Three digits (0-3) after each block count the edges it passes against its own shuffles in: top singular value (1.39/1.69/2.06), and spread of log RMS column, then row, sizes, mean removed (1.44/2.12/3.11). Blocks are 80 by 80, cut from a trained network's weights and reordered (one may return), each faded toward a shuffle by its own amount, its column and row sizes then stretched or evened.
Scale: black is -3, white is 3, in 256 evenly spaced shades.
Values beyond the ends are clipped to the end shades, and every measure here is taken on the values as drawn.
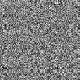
3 1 0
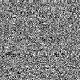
2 0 1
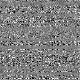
0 1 3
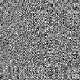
3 1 0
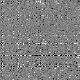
3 1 2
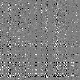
3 3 2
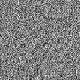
3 0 0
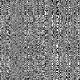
3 3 0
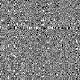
3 1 1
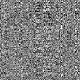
3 2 0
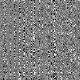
1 3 1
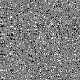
2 1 0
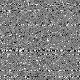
2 0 2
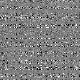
0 2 3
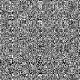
3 2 1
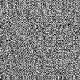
3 0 0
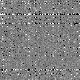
3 1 2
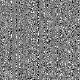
0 3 0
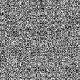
3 1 0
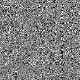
1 2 2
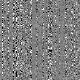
1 3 1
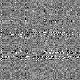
3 1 2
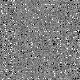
1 2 1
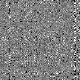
1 2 2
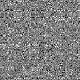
3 0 1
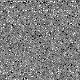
1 0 1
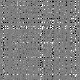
3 3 2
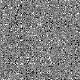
0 2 2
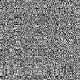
3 1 1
